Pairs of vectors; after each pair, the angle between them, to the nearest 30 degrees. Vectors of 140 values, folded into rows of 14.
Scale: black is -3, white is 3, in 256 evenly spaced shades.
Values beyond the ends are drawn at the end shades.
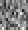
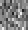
30 degrees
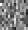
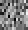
150 degrees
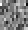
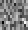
120 degrees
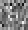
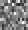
60 degrees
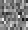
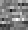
120 degrees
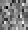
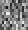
30 degrees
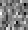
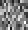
60 degrees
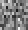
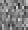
90 degrees
